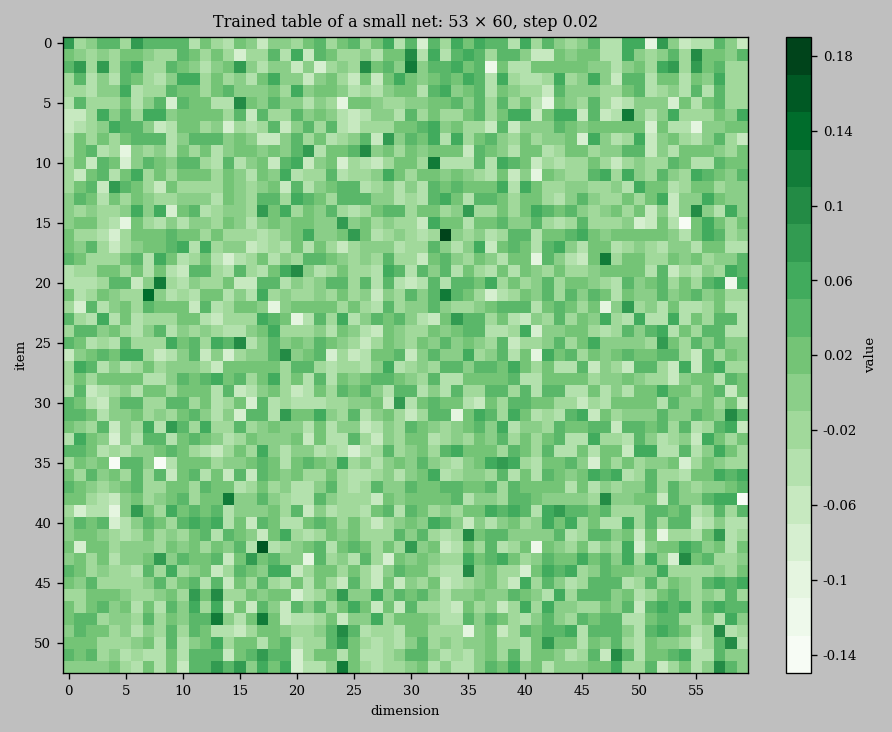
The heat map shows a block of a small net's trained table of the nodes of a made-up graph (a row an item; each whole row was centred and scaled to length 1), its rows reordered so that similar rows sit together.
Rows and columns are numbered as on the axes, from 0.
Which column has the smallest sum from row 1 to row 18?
51
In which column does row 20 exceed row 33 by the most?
4
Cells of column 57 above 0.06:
3
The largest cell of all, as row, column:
16, 33
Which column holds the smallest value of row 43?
21
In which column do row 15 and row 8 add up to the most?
32
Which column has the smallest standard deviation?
36
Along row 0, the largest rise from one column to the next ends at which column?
52
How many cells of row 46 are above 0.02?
13
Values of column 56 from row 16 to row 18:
0.06 0.02 -0.02
